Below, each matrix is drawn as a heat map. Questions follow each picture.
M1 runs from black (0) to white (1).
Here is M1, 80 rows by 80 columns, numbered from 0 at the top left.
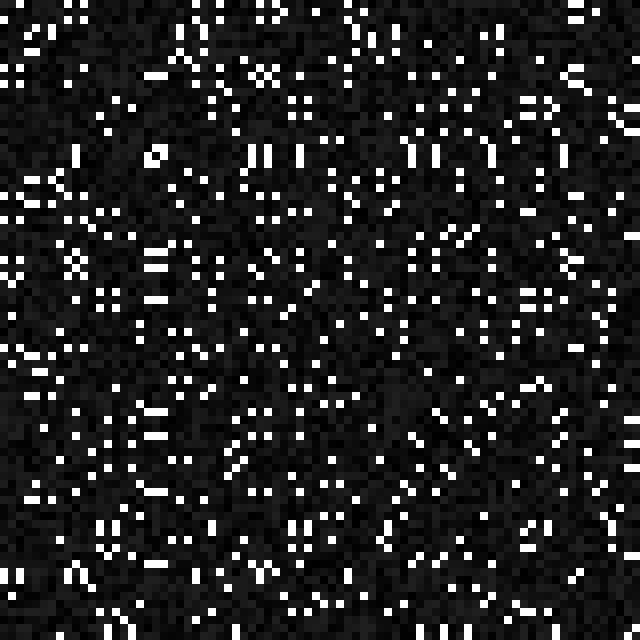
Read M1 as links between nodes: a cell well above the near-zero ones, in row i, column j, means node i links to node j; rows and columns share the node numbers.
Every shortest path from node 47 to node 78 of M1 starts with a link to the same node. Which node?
node 7
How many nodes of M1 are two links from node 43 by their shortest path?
1
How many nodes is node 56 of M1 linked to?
4
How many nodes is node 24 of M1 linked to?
11
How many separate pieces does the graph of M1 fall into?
5
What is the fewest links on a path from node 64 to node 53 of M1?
4
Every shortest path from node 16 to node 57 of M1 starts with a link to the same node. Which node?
node 79
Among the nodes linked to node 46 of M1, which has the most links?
node 4
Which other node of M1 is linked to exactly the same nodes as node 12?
node 48
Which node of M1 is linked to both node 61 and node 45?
node 74
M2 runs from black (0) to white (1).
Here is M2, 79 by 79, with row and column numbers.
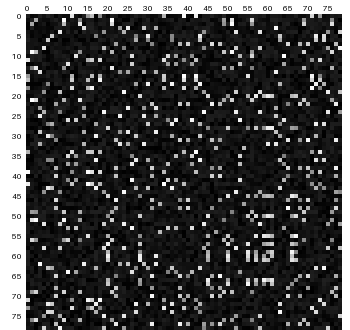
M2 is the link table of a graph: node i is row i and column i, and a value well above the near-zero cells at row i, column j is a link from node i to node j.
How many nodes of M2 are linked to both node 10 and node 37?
6
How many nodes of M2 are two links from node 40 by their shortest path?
3
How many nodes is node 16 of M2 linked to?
9
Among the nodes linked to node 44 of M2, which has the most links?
node 77
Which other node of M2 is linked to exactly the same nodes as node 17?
node 6
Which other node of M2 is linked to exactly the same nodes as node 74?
node 30
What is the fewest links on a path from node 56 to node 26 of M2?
2
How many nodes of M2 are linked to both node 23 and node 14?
5
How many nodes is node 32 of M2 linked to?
7
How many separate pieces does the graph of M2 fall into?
5
